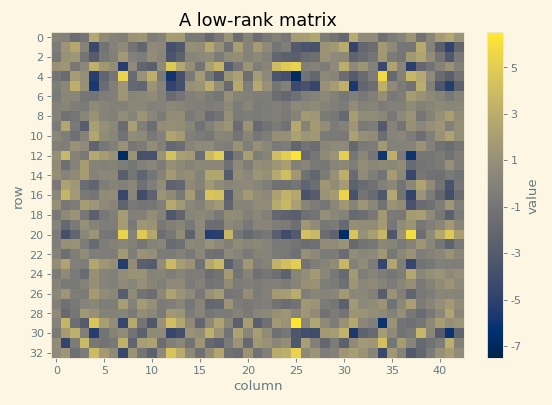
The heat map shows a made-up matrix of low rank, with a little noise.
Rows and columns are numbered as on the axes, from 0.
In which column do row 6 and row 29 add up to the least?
34
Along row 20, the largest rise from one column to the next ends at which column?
31
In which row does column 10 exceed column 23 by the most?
4
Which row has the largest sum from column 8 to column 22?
12
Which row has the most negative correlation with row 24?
14
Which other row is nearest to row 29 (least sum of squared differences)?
32
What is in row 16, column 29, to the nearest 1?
2
